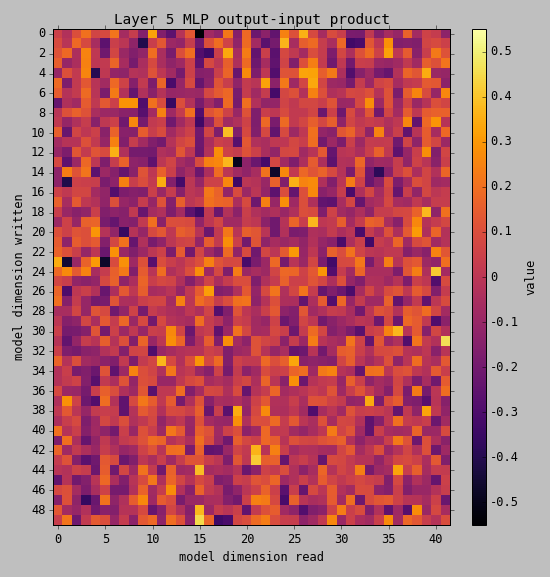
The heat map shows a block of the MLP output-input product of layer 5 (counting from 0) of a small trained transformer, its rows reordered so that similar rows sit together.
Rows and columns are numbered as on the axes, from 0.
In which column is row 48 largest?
15
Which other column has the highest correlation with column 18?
3
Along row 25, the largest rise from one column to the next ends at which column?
41
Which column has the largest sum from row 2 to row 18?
27
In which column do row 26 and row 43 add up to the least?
28
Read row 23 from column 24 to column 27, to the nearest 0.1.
-0.2 0 -0.1 0.1
